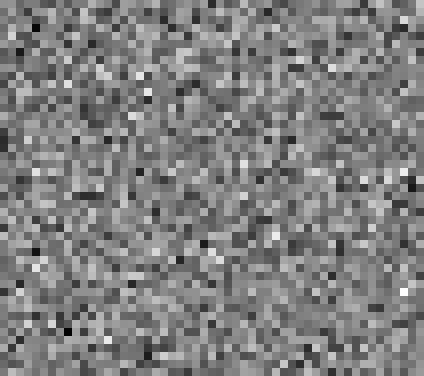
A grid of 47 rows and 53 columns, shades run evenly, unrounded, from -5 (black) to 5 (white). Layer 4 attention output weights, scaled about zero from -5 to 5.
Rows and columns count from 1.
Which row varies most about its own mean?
22
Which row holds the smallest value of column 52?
24
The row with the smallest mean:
18
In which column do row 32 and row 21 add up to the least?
5
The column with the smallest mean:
1
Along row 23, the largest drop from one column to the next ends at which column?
43
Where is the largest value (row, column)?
37, 51
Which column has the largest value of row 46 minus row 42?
9
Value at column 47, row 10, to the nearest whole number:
-2
